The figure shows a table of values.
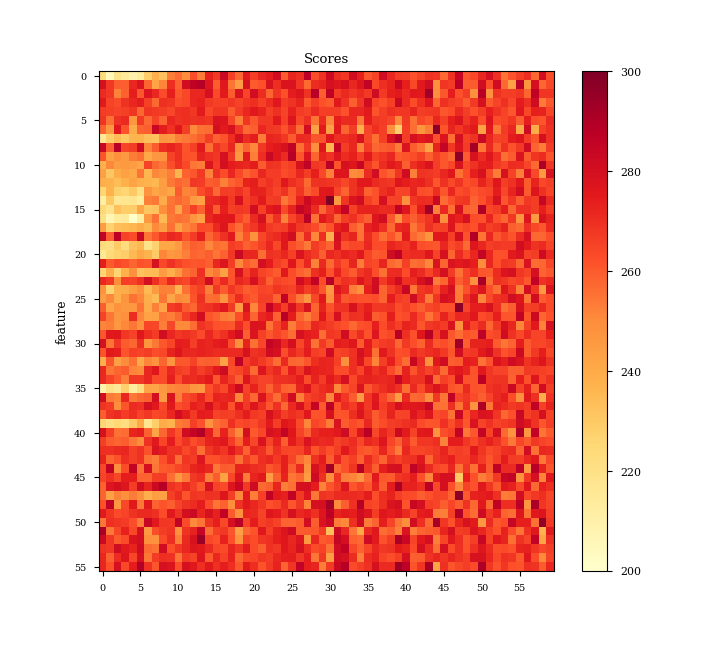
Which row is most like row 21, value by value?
5
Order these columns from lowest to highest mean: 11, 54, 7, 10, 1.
1, 7, 10, 11, 54
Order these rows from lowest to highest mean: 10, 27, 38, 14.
14, 27, 10, 38
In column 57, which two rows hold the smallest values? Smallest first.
6, 16
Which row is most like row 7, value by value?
20
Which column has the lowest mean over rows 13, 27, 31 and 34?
3
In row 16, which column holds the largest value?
27
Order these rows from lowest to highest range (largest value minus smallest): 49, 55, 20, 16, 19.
49, 55, 19, 20, 16
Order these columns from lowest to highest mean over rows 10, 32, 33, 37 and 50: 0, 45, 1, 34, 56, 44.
0, 1, 45, 56, 44, 34
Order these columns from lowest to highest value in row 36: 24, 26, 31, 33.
26, 33, 24, 31
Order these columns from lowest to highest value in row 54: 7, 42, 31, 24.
42, 7, 24, 31
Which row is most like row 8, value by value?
18
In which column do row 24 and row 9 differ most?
47
